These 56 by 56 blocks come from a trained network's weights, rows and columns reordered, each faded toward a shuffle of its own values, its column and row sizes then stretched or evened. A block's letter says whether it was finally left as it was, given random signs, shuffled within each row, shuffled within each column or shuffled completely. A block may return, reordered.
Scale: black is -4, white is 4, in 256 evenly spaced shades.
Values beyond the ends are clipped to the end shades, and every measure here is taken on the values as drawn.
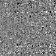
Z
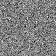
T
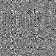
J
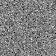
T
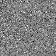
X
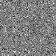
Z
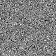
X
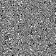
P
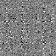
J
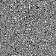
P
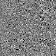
Z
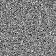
T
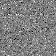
X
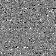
X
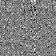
J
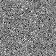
T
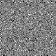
J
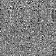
J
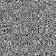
J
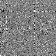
Z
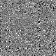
Z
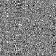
J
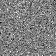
T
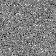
X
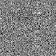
J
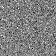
T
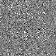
Z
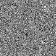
Z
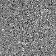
P
